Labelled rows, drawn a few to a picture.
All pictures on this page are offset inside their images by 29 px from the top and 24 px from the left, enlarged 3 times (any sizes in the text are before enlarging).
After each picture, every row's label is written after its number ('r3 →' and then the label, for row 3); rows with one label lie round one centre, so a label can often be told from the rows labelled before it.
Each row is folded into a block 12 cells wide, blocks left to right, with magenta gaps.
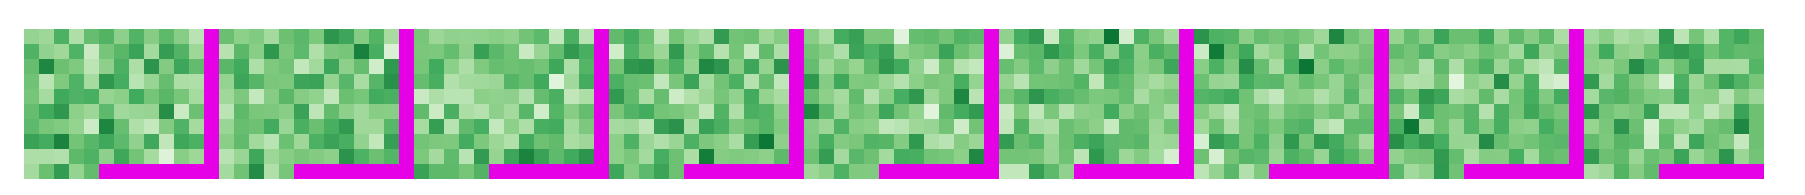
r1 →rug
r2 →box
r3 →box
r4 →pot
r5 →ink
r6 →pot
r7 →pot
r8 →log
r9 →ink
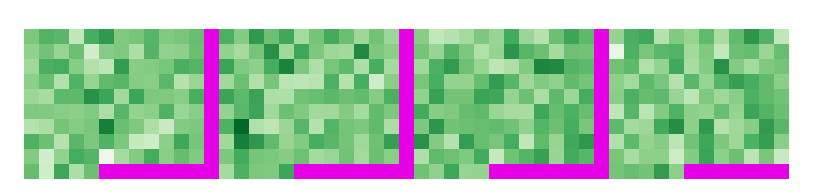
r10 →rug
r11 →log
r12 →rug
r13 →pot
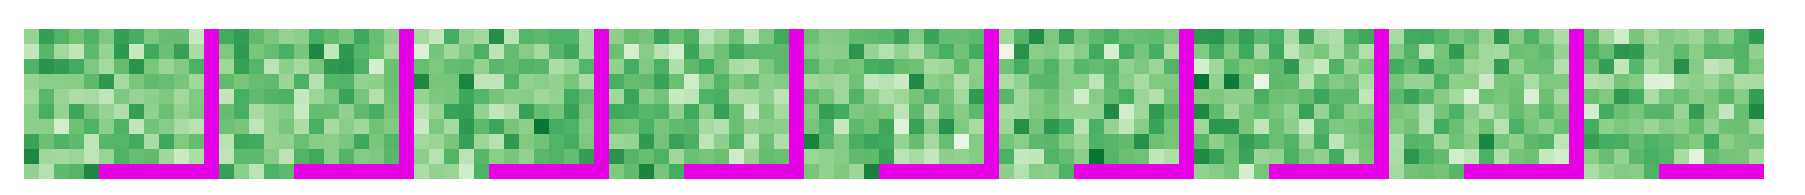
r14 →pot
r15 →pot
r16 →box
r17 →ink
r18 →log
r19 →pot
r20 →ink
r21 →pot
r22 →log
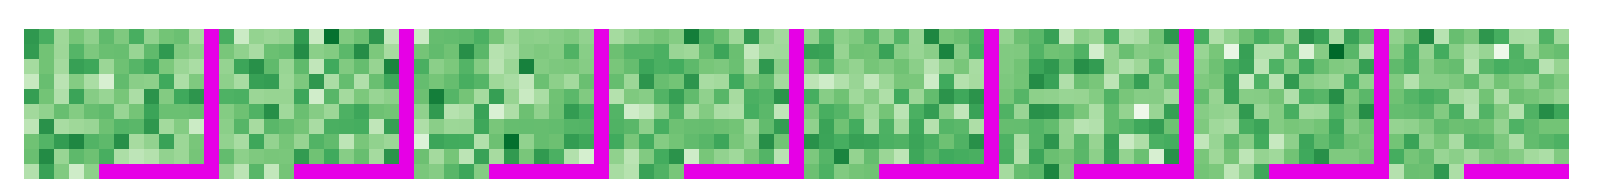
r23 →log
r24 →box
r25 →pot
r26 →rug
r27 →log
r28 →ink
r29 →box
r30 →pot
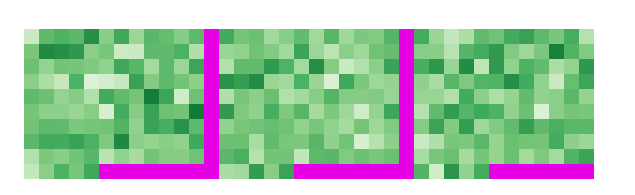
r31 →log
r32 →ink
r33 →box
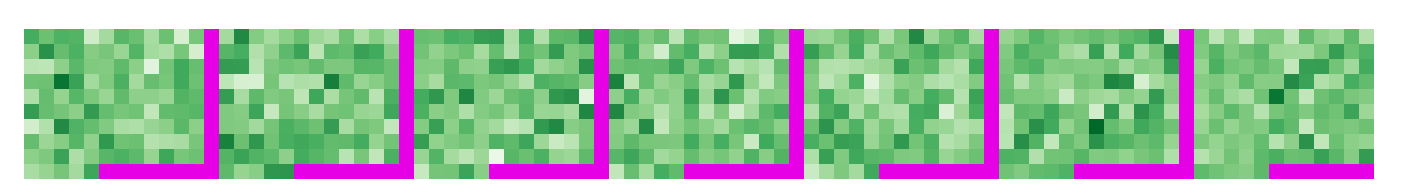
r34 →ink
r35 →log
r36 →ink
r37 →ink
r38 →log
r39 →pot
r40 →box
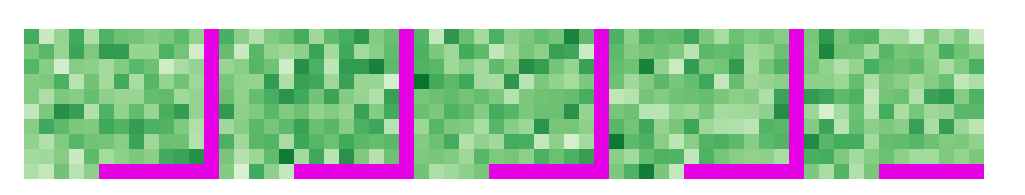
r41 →box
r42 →rug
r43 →box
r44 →rug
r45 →log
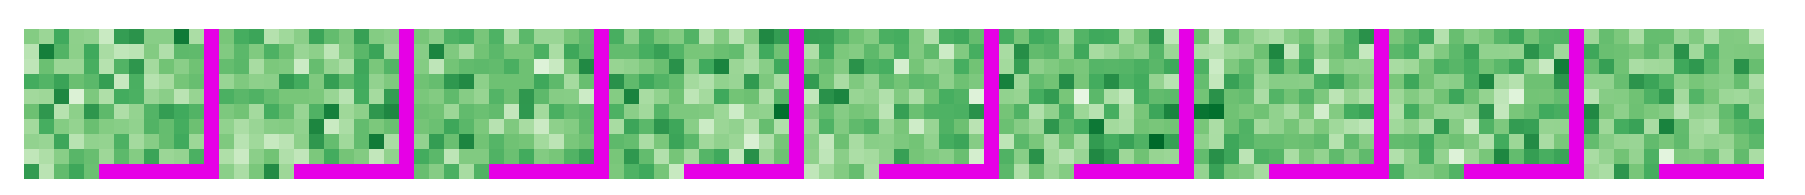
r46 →pot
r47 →pot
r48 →ink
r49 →ink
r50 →pot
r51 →pot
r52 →ink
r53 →box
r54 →rug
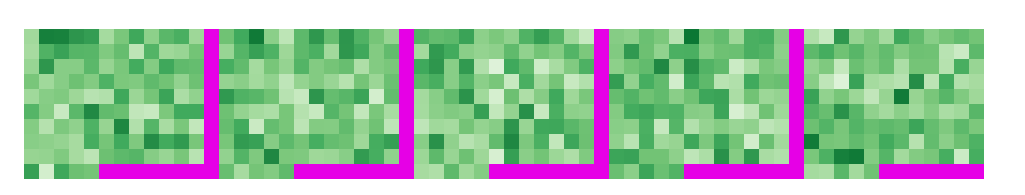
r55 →pot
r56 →log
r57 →pot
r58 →ink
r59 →log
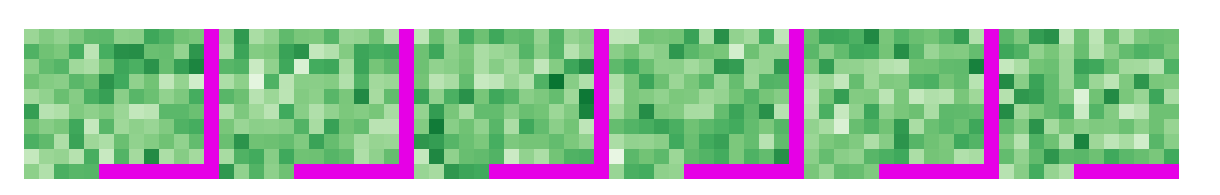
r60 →rug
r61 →log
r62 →log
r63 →box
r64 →pot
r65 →ink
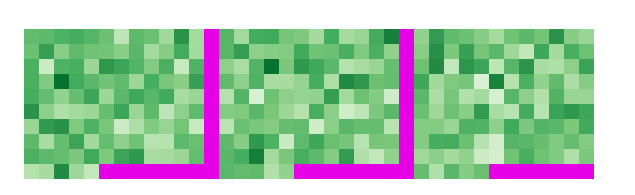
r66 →ink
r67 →ink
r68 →pot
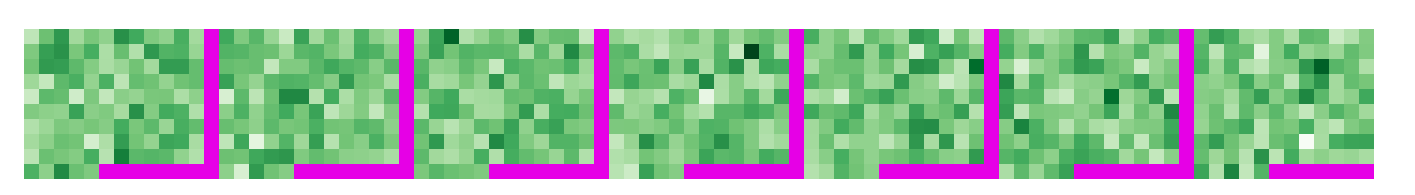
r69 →pot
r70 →rug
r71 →pot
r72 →box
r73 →box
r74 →ink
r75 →rug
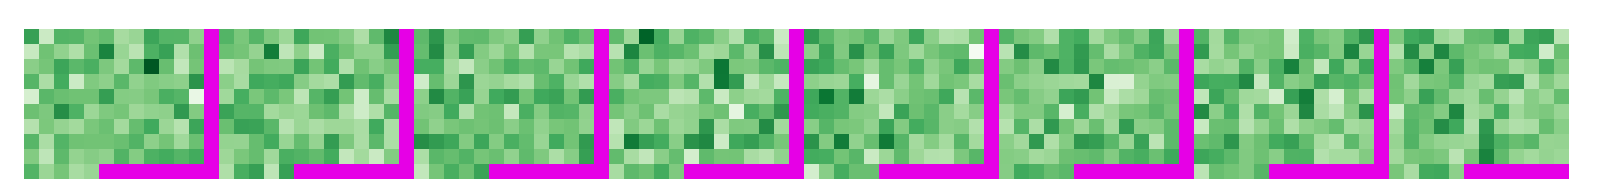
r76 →box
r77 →ink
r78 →log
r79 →pot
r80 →log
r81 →box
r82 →ink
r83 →pot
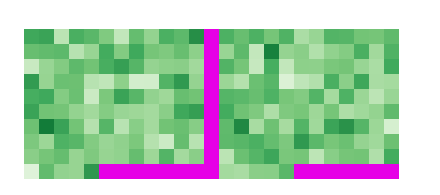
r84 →ink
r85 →log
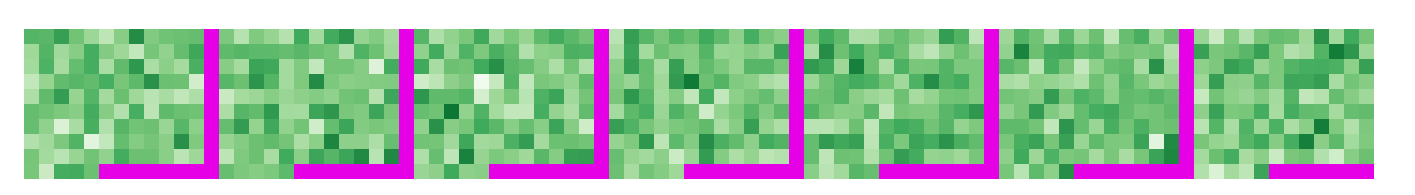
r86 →pot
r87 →box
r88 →log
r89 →pot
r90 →pot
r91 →log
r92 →box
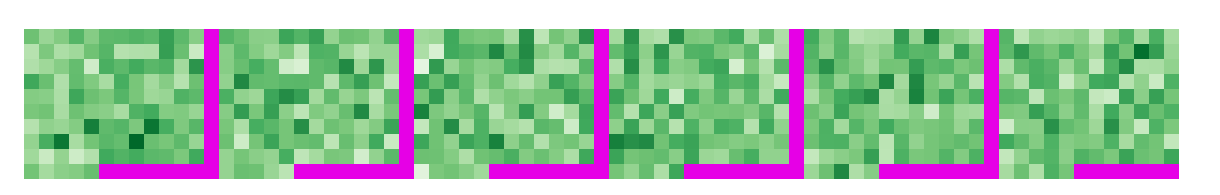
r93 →box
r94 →rug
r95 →ink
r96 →log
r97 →rug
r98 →box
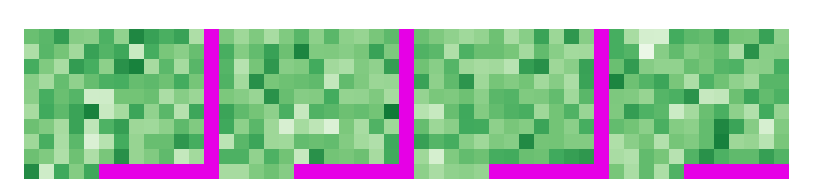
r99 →pot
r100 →ink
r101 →box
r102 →box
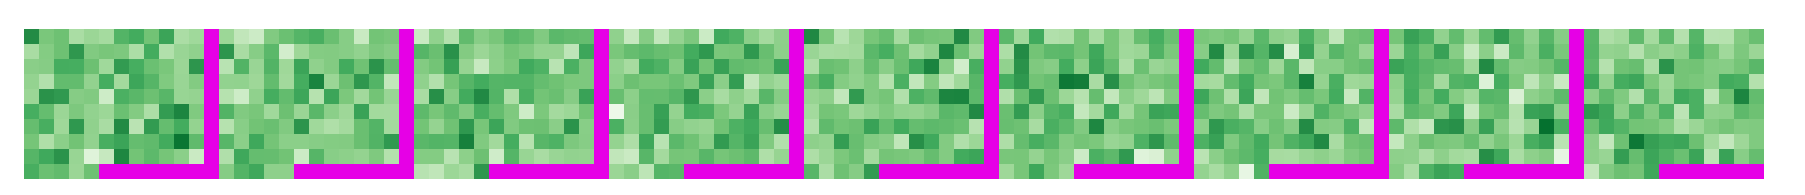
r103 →pot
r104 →rug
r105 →rug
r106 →box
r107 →box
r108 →pot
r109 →log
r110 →pot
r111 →ink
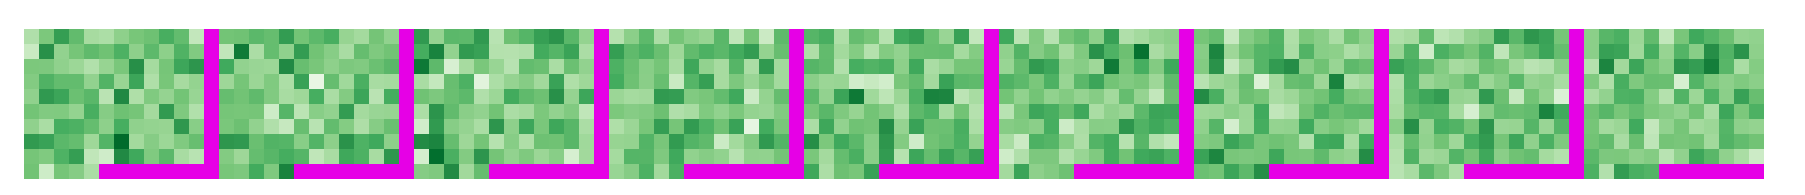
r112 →pot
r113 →log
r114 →log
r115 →rug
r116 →log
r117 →box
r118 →log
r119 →pot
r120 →pot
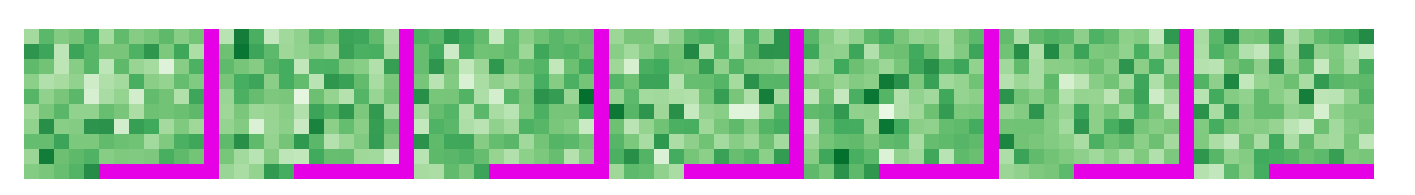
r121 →log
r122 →pot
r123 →log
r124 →ink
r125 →rug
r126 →log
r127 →ink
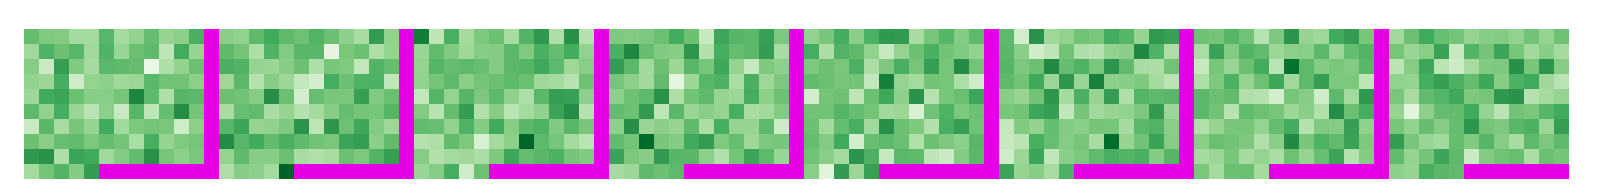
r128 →ink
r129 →log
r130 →box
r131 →log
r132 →rug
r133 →box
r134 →pot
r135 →rug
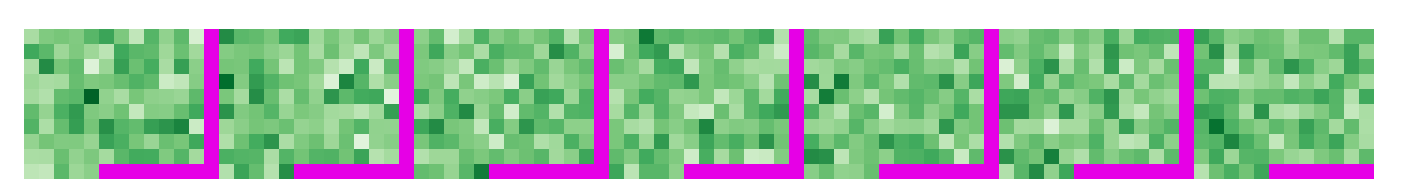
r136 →rug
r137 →ink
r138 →log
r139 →pot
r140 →ink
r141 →ink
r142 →log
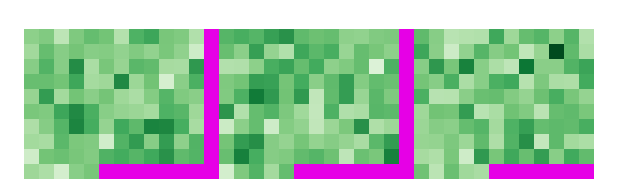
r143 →box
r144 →ink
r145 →box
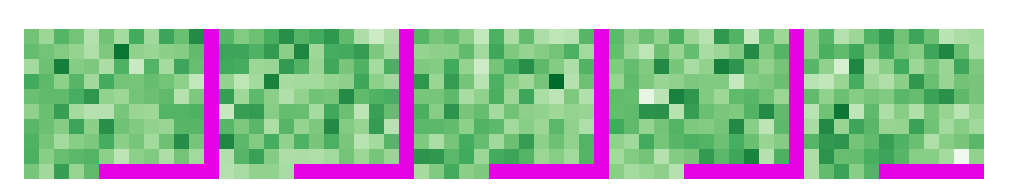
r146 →rug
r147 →log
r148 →ink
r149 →box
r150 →log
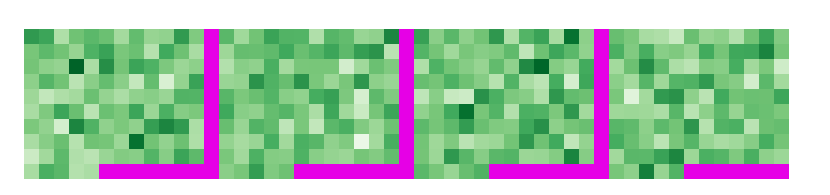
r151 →box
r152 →ink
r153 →box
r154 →rug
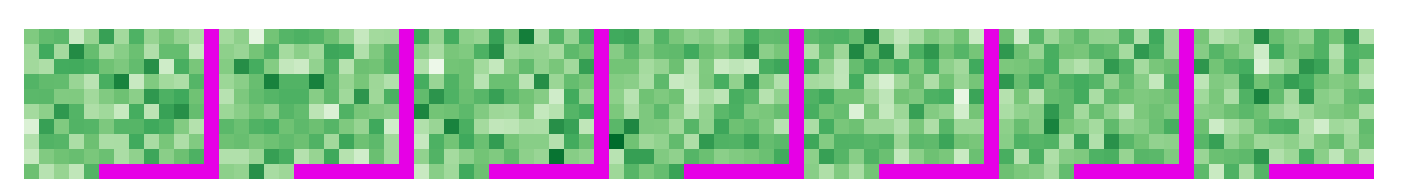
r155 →box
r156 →rug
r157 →ink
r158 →log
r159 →log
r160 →box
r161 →rug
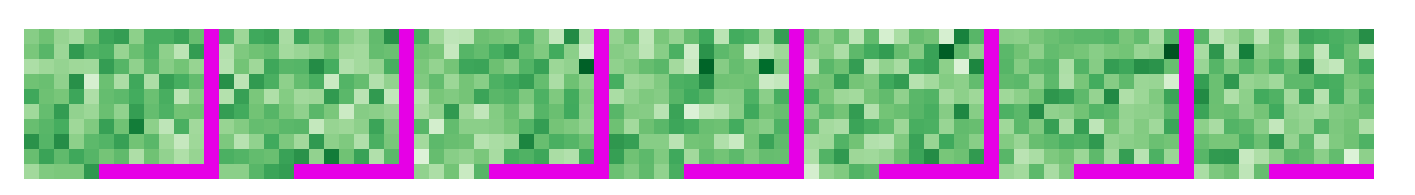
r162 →log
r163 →ink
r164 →box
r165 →rug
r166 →box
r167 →rug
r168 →ink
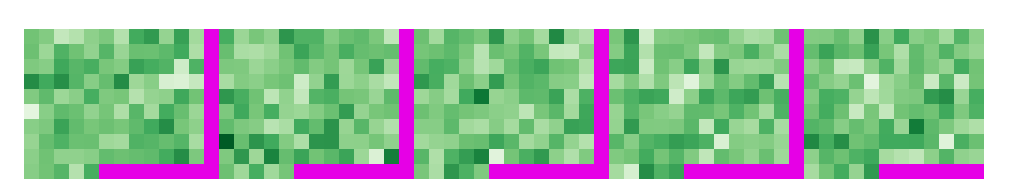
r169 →box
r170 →log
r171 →rug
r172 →log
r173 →log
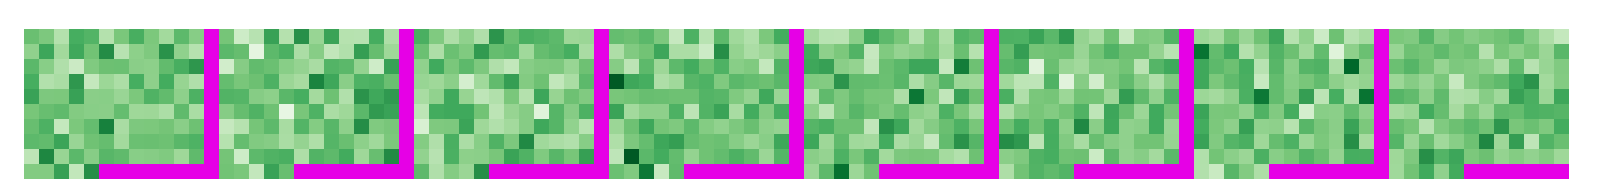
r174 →log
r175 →box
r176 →box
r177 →ink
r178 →rug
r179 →log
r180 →rug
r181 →log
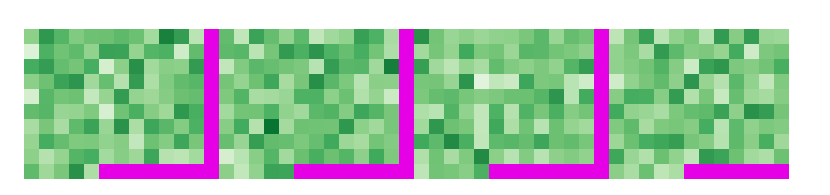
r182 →pot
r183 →box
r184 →log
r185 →pot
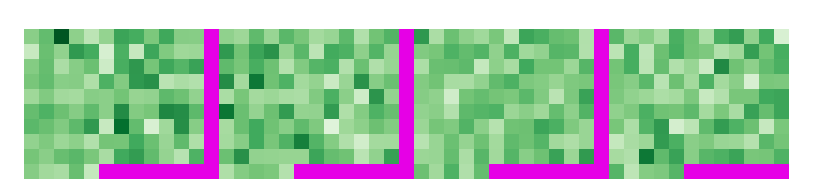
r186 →pot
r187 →ink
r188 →box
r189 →box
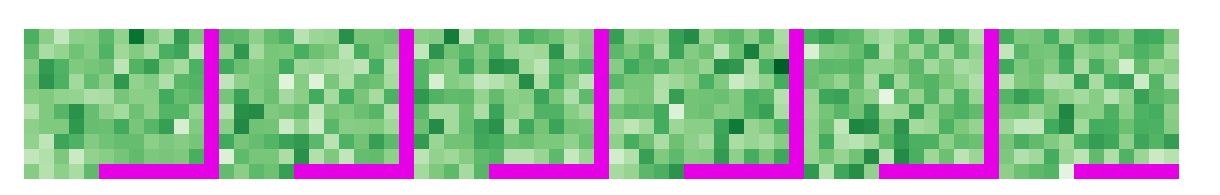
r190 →box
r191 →log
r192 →log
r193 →box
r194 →pot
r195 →pot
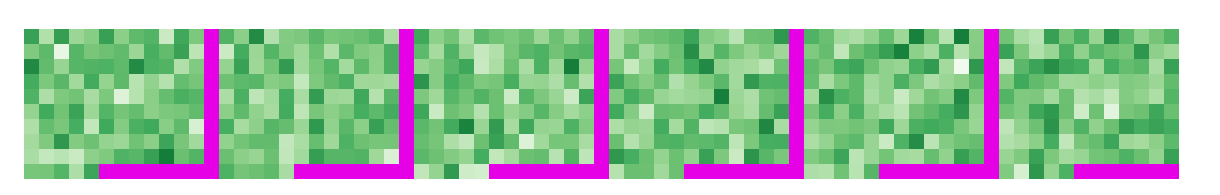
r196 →box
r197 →pot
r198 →rug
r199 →ink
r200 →box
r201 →box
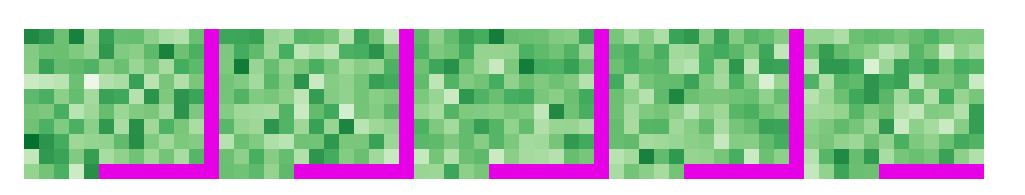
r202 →log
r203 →pot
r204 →rug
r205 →rug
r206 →rug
